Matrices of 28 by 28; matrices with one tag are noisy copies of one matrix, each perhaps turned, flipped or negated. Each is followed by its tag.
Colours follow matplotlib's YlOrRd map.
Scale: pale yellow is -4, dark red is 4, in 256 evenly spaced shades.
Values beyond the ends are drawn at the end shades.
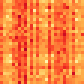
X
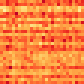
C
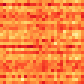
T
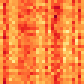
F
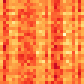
F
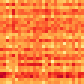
C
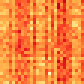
X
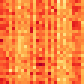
X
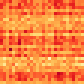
X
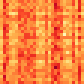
F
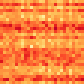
F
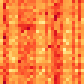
F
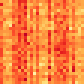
X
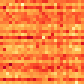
T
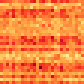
F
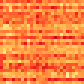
T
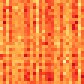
T
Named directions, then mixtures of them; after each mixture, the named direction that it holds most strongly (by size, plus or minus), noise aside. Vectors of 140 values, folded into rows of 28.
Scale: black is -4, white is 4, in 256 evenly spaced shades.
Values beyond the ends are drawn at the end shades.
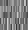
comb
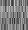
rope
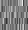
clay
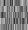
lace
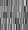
comb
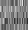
clay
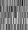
clay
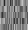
lace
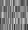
lace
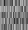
lace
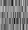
rope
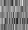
lace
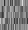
lace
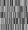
lace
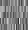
comb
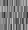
comb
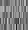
comb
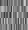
comb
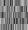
lace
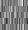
clay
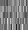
comb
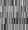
rope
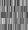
lace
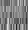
comb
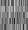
rope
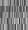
rope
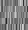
clay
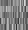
comb
